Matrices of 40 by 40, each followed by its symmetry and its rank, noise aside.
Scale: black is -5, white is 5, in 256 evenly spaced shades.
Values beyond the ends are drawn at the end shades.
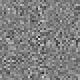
no symmetry, rank five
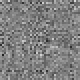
no symmetry, rank five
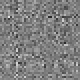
antisymmetric, rank six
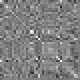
symmetric, rank four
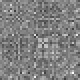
symmetric, rank six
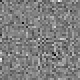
symmetric, rank five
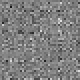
no symmetry, rank six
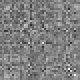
symmetric, rank four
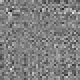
no symmetry, rank five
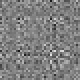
symmetric, rank four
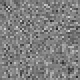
symmetric, rank six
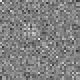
symmetric, rank six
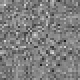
symmetric, rank six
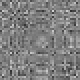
symmetric, rank four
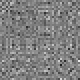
symmetric, rank five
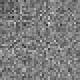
symmetric, rank six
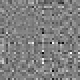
antisymmetric, rank four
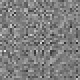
symmetric, rank four
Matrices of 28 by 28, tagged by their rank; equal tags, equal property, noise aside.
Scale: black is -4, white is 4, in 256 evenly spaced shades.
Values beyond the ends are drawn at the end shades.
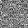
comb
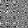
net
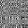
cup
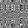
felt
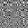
cup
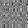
felt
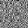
cup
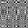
felt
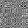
cup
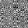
cup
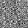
comb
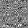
cup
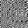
cup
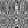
felt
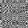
cup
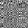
net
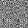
cup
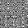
comb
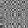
felt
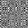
net
